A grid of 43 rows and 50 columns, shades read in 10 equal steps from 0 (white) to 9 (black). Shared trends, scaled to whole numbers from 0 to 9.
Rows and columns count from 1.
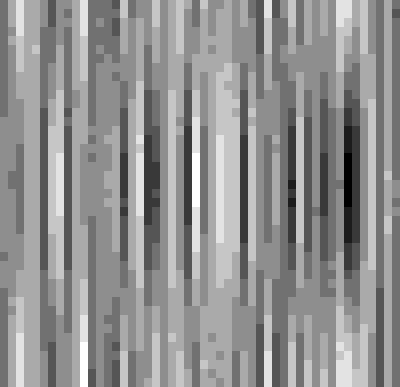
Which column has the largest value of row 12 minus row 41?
44
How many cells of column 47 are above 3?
12
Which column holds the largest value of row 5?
33
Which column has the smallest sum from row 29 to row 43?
11
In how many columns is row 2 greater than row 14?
20
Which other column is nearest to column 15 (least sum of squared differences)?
35
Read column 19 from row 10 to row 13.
5 6 6 6
